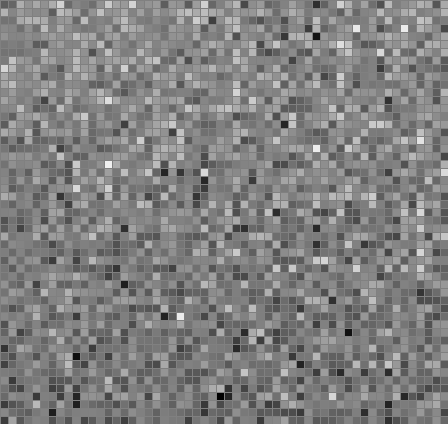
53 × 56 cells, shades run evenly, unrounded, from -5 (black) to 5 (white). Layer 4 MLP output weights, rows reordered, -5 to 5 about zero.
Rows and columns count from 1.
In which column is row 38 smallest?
42
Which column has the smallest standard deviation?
4
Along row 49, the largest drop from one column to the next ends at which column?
29
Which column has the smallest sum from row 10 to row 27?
26
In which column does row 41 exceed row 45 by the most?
10
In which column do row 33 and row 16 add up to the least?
36
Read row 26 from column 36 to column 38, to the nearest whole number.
2 -1 -1
